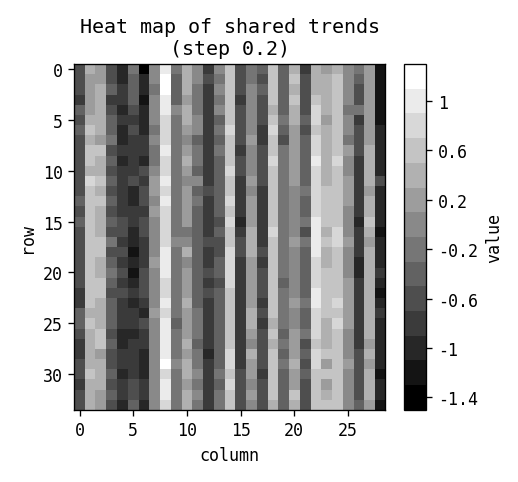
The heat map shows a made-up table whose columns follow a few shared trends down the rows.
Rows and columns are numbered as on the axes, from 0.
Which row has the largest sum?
11
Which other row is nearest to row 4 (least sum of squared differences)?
33
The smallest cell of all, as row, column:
0, 6
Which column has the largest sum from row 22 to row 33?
8
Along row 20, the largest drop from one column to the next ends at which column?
15
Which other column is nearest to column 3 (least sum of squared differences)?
21
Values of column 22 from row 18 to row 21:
1 0.8 0.8 0.8
